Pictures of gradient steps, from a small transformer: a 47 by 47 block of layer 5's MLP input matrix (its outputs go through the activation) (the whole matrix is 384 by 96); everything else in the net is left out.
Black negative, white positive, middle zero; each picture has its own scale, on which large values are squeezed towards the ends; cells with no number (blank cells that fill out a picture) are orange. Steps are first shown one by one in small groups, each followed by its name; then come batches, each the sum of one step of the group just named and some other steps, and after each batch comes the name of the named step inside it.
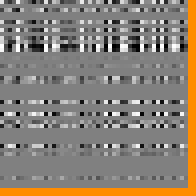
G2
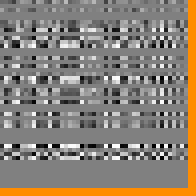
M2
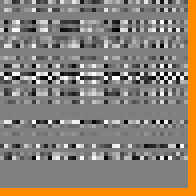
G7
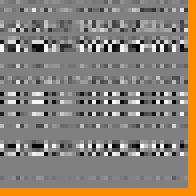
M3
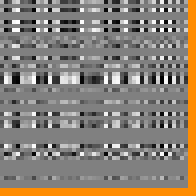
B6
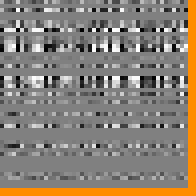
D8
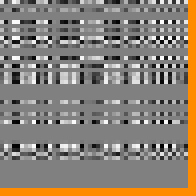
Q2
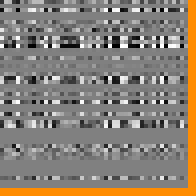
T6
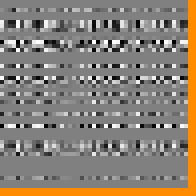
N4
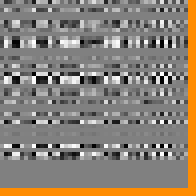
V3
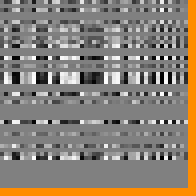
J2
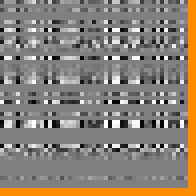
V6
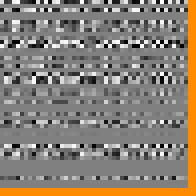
V3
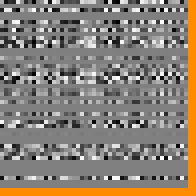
G7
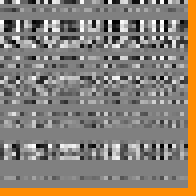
M2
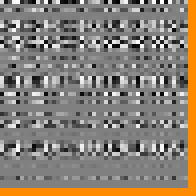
M3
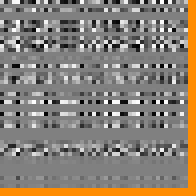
M3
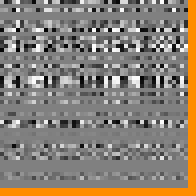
D8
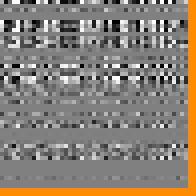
G7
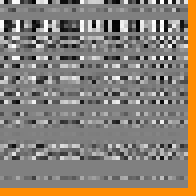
Q2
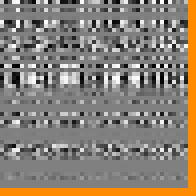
D8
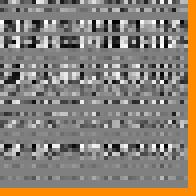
T6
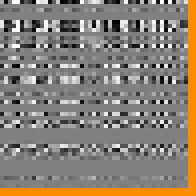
B6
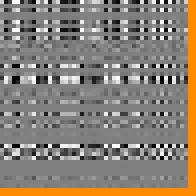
B6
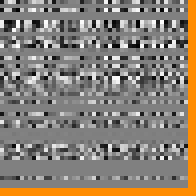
G7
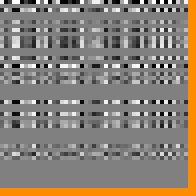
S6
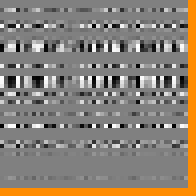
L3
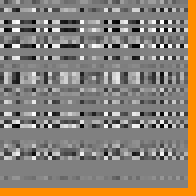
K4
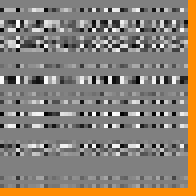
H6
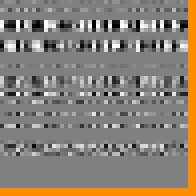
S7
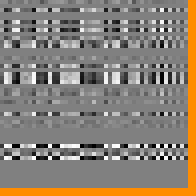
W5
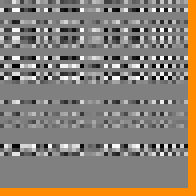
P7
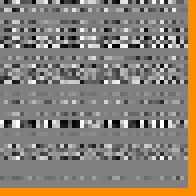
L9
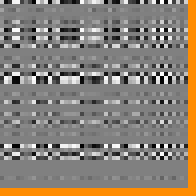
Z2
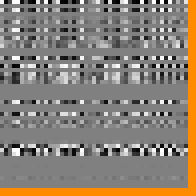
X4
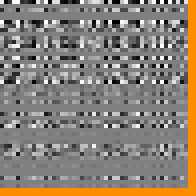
H6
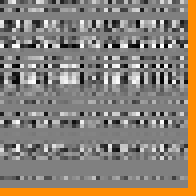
L9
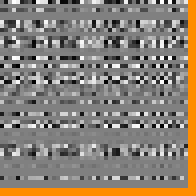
P7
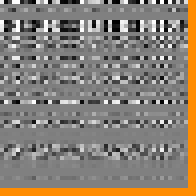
S7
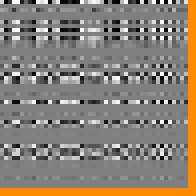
Z2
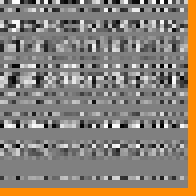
L3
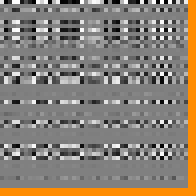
Z2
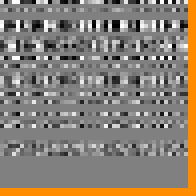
S7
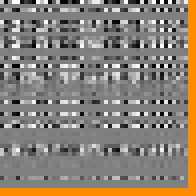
S6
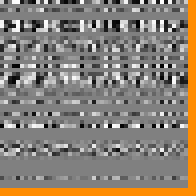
L3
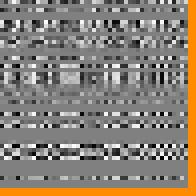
W5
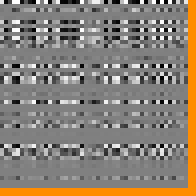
Z2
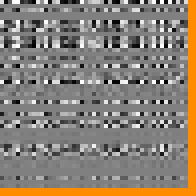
H6
